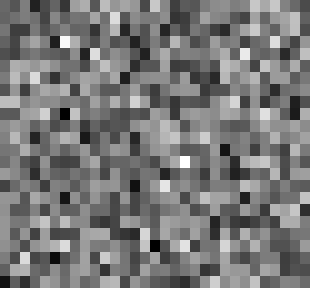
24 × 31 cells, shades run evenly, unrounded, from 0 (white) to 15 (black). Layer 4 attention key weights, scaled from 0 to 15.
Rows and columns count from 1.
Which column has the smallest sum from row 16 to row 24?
23
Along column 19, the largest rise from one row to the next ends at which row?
15
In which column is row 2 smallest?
12
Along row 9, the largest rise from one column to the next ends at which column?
25
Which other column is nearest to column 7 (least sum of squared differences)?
18
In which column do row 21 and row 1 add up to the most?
20
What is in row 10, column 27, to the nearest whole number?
2
